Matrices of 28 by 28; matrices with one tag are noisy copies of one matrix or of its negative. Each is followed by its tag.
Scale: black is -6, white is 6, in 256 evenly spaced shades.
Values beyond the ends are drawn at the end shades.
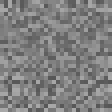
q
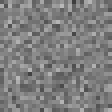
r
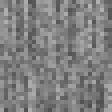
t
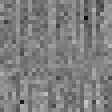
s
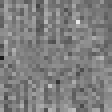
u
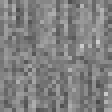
t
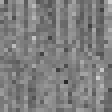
t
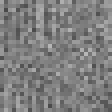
u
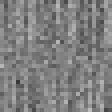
t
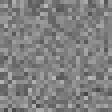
q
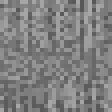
s
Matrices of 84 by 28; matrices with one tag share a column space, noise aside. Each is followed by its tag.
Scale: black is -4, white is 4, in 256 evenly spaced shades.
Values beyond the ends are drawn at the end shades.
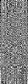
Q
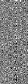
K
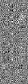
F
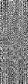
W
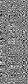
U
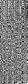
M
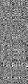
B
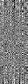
Q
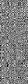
B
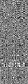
B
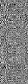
F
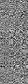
U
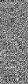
K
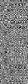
F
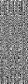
W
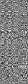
U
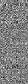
F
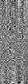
M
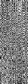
W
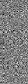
U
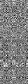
B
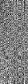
W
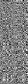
K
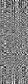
Q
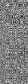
F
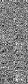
K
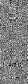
B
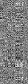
B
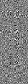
U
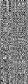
W
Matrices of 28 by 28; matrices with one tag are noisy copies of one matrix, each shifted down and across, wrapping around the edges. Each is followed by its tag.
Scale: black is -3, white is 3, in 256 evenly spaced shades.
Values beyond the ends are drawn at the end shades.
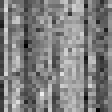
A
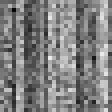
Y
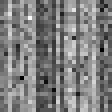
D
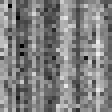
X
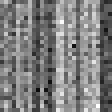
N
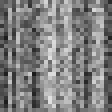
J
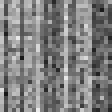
D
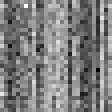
A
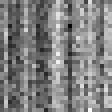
X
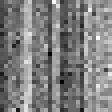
Y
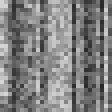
A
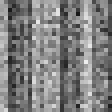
Y
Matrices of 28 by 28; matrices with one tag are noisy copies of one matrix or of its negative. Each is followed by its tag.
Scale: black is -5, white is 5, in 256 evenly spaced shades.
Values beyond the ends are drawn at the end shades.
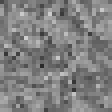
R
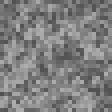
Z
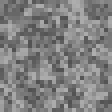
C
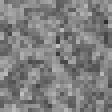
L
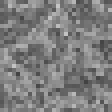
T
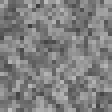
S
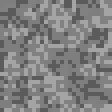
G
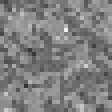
R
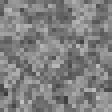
S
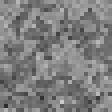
Z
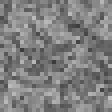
R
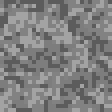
R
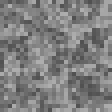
G
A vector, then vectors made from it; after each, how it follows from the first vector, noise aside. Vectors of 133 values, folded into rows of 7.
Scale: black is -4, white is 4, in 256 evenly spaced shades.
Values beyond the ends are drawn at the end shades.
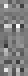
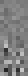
negated, partly zeroed.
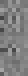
wrapped around, negated, shrunk.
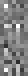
copied.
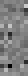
wrapped around, negated, partly zeroed.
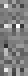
copied.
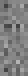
negated, shrunk.
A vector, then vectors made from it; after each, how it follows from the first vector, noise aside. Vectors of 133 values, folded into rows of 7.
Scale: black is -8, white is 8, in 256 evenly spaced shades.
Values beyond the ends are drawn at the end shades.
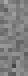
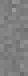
reversed, negated, shrunk.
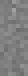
reversed, negated, shrunk.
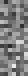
negated, scaled up.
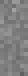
reversed, negated, shrunk.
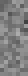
wrapped around.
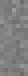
reversed, negated, shrunk.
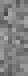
wrapped around.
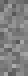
sign-scrambled.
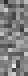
negated, scaled up.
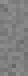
shrunk.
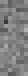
wrapped around.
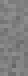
shrunk.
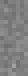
negated, shrunk.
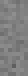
shrunk.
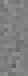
shrunk.
